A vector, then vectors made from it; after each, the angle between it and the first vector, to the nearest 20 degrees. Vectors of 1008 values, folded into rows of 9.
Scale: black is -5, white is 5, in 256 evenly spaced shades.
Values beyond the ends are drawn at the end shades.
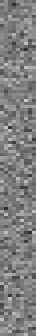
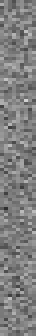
40 degrees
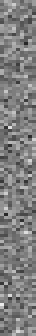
140 degrees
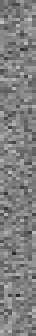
40 degrees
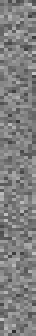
80 degrees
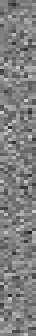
20 degrees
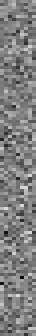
140 degrees
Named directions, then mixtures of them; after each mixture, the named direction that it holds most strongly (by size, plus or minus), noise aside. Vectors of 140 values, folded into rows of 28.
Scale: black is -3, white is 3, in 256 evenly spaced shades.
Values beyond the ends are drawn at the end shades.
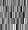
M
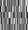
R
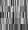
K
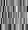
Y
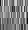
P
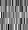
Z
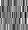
P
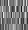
P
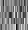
M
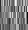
P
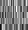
Y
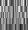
K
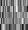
Y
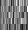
K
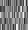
M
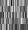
K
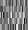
M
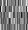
R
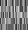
Z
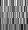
P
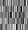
M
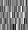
M
